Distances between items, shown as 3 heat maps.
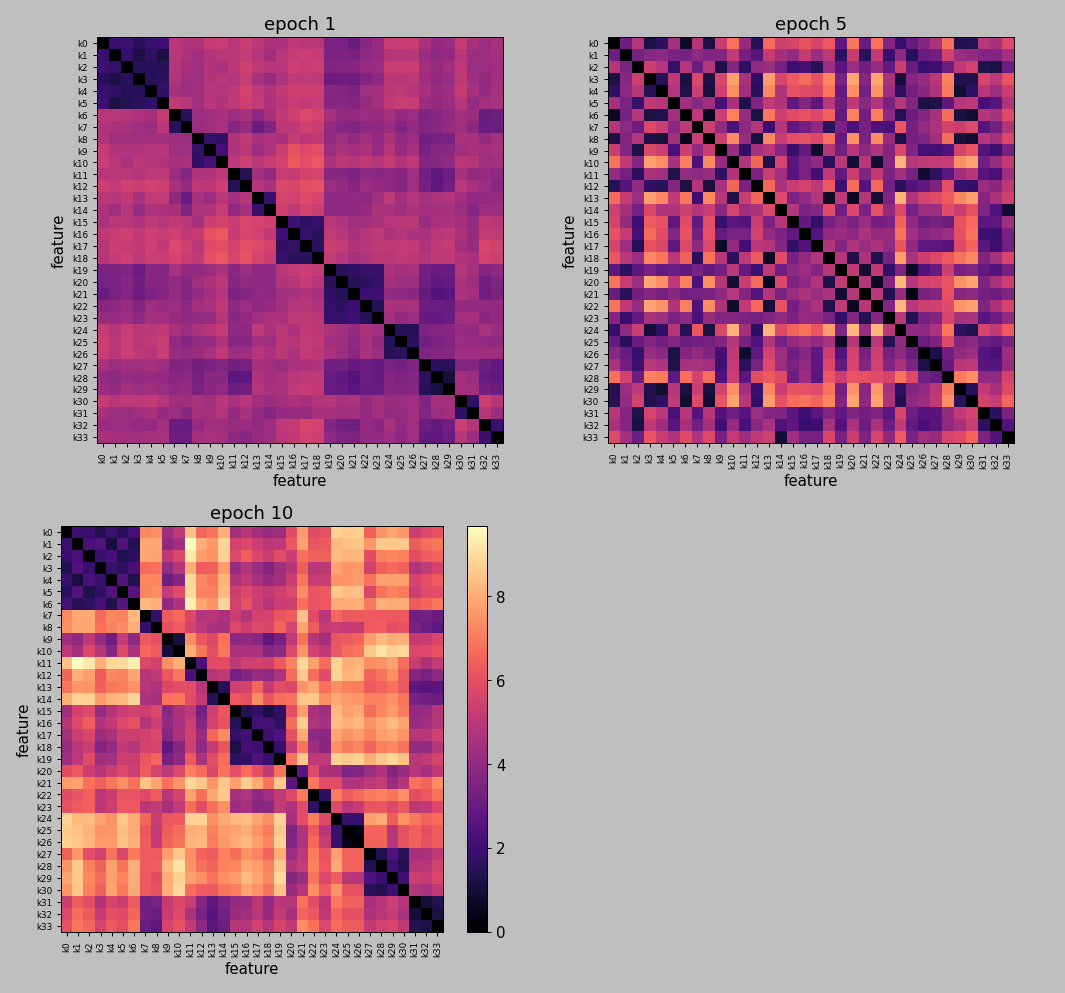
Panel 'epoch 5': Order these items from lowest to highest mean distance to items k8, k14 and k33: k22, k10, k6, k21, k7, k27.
k21, k6, k27, k7, k10, k22
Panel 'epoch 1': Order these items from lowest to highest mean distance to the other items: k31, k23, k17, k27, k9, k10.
k27, k23, k31, k9, k10, k17
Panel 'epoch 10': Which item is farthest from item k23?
k14
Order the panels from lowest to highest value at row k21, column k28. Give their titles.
epoch 1, epoch 10, epoch 5
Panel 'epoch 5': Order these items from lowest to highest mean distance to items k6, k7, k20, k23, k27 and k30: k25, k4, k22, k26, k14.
k25, k26, k4, k22, k14
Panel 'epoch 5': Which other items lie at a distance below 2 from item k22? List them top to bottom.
k10, k13, k18, k20
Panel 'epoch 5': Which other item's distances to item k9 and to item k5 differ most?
k17
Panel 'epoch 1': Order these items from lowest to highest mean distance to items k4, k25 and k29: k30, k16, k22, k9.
k22, k9, k30, k16
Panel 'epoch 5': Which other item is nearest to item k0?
k6
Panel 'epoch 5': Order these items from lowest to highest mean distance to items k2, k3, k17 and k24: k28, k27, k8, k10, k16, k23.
k8, k27, k23, k16, k28, k10
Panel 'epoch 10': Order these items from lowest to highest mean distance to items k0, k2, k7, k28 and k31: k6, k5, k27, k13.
k5, k27, k6, k13
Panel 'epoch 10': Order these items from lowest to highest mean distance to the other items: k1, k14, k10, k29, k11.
k10, k1, k29, k14, k11
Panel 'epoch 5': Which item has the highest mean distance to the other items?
k28
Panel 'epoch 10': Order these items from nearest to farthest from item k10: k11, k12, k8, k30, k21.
k8, k12, k21, k11, k30
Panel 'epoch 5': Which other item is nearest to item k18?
k13
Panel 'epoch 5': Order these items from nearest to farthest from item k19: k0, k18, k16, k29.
k0, k29, k16, k18
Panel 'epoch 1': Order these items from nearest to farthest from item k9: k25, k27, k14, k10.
k10, k27, k25, k14
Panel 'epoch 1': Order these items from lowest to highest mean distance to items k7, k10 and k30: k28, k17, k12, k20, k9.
k9, k28, k20, k12, k17
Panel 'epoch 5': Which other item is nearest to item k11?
k26
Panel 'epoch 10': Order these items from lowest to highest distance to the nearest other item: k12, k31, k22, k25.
k25, k31, k22, k12
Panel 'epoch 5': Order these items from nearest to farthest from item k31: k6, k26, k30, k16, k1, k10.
k16, k26, k10, k1, k6, k30
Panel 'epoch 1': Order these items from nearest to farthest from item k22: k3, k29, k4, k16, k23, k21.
k23, k21, k29, k3, k4, k16
